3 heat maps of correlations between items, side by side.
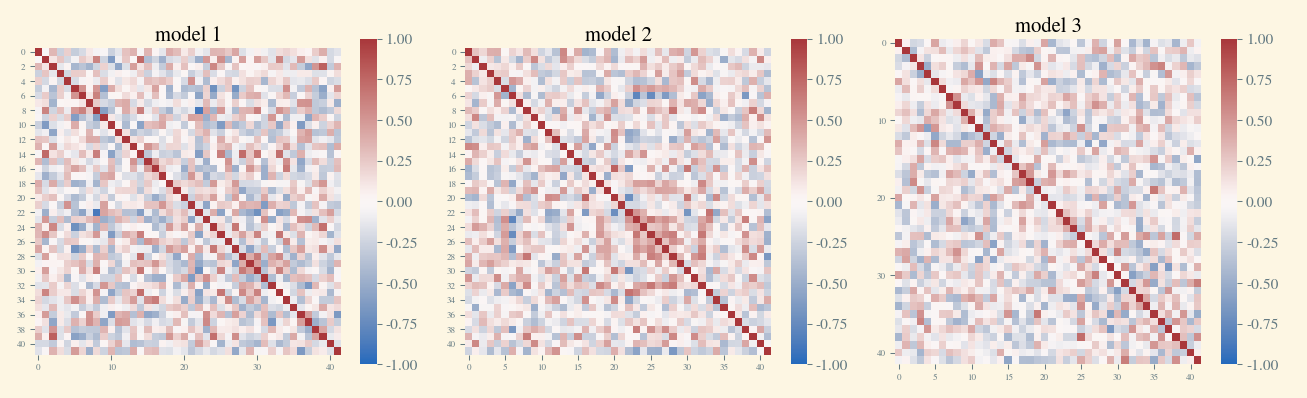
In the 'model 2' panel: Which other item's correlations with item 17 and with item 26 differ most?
19
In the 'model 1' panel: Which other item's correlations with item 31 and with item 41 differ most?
36
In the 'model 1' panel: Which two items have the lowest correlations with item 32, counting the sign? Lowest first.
37, 23
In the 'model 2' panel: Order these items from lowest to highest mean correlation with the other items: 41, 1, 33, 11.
41, 33, 11, 1
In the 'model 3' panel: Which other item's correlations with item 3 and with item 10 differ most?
4
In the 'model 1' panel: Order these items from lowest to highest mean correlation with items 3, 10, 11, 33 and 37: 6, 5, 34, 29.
29, 34, 6, 5
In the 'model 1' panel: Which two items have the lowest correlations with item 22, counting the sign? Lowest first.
8, 30
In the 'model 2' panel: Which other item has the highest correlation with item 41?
12
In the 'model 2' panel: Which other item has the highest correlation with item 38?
23
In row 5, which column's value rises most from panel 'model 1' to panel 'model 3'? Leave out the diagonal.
9
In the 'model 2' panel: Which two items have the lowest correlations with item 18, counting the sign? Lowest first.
6, 4
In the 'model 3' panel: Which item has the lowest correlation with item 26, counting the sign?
13
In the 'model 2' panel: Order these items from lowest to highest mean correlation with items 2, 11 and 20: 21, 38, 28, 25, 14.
38, 14, 28, 25, 21
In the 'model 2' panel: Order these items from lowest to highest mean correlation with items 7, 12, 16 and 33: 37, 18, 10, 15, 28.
15, 28, 37, 18, 10
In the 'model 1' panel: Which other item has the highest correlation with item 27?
24
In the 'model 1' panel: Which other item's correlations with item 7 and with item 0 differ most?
2
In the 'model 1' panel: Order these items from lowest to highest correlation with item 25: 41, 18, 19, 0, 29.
41, 19, 18, 29, 0
